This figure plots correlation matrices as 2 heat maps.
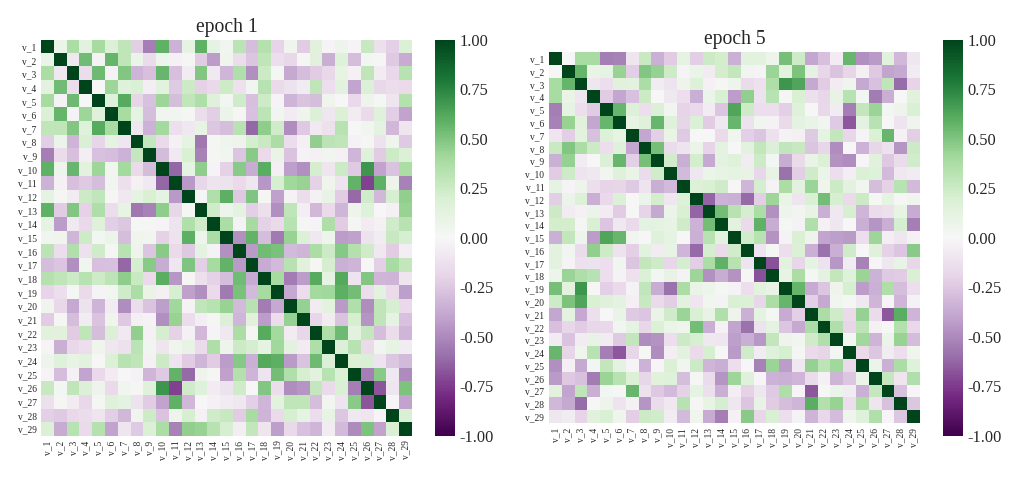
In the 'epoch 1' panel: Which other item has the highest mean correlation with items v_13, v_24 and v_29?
v_10
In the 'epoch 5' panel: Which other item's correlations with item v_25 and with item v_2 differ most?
v_3
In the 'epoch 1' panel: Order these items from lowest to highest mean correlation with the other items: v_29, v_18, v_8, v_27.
v_27, v_29, v_8, v_18
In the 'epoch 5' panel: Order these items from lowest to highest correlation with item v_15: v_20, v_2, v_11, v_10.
v_11, v_10, v_20, v_2
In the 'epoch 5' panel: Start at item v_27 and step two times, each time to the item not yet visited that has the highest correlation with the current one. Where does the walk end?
v_23
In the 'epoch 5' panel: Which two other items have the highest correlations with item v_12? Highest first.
v_22, v_18
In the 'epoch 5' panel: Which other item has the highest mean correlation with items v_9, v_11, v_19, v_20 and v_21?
v_2
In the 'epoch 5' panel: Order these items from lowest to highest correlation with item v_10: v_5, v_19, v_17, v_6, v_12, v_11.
v_19, v_11, v_17, v_12, v_5, v_6
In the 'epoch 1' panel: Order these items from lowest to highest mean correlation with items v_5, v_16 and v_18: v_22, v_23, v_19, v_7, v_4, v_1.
v_4, v_23, v_22, v_19, v_1, v_7
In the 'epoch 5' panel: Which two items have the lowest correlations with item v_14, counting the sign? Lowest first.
v_29, v_26
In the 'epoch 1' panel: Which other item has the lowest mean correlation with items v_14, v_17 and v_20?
v_7
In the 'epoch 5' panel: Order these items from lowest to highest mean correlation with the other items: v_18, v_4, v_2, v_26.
v_26, v_4, v_18, v_2
